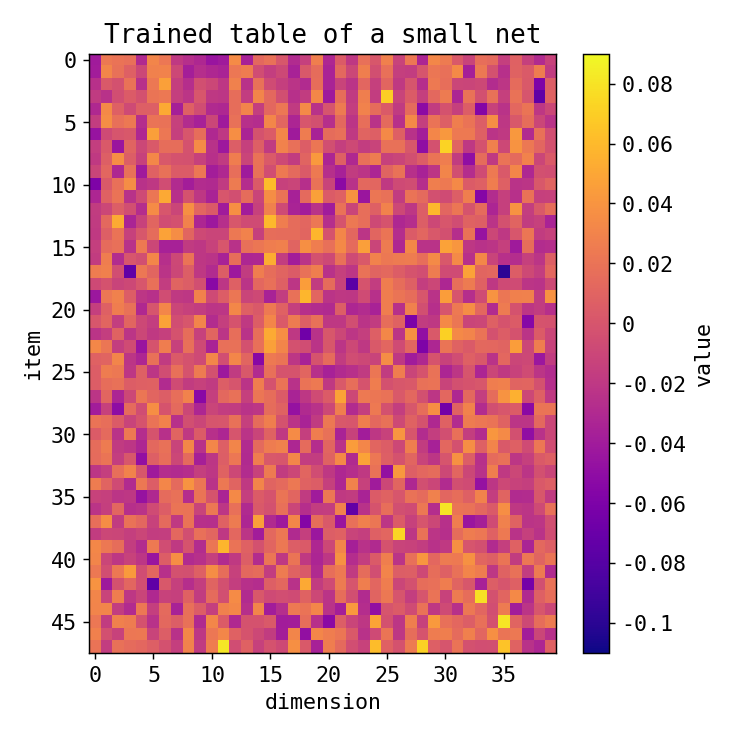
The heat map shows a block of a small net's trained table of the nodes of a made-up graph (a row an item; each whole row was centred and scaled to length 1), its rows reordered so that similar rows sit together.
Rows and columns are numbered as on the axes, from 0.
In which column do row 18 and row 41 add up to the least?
22
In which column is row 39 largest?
11
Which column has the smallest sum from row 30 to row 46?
37
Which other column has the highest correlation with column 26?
9
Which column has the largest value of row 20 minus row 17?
35
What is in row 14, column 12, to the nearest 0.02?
0.02
